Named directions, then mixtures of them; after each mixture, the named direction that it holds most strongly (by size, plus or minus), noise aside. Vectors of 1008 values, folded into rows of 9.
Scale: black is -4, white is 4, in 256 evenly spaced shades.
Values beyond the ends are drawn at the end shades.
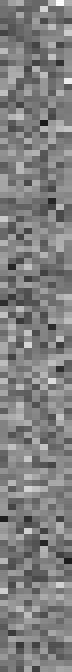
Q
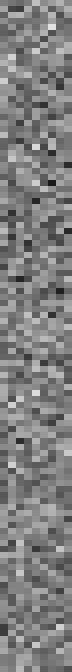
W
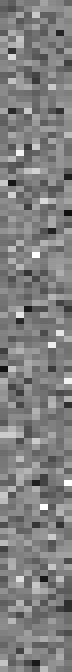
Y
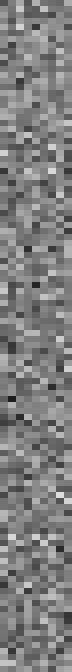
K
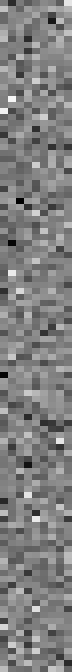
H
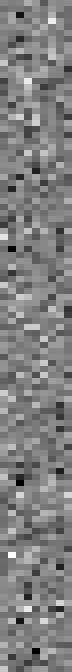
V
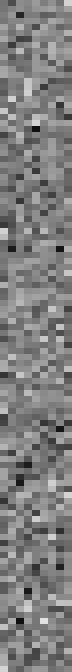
V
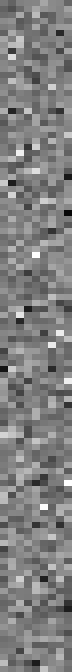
Y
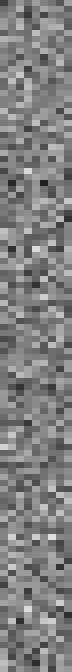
K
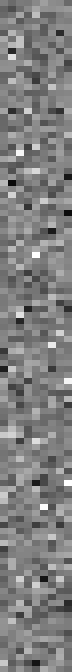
Y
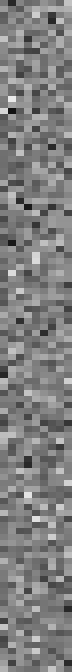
H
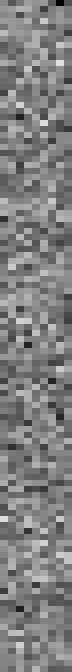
Q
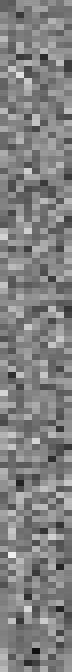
V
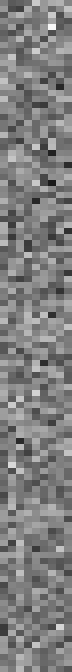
W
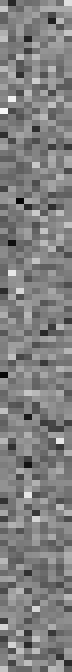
H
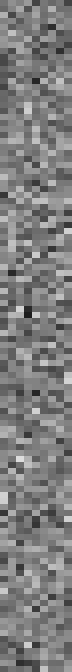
W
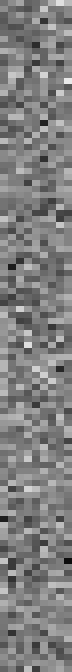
Q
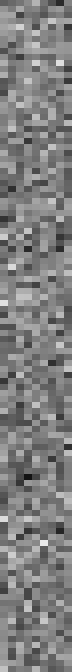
Q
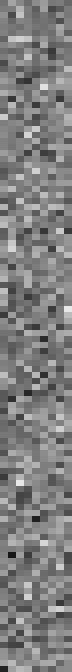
V
